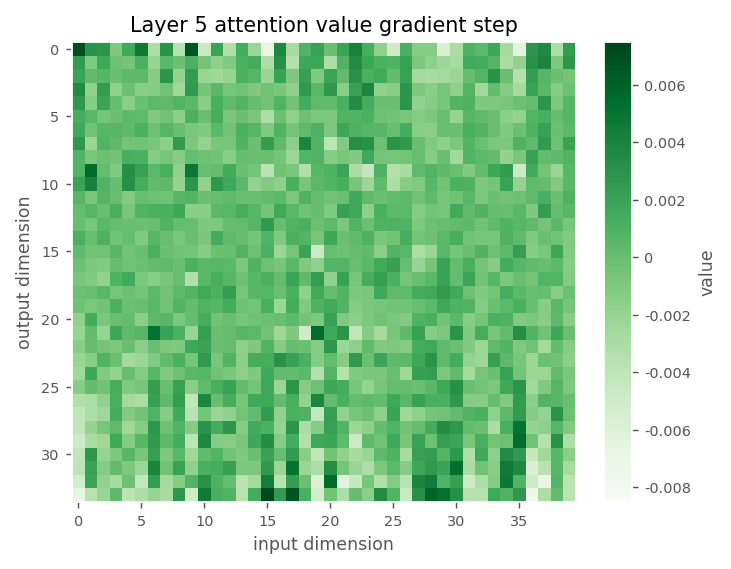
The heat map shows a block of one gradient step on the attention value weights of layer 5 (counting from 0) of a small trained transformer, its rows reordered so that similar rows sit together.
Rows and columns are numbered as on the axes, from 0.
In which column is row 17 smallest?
9
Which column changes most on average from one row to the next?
19
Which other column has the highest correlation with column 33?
16
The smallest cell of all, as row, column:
33, 36
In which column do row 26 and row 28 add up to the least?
0
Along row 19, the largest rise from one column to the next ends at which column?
17
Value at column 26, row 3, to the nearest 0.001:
0.003
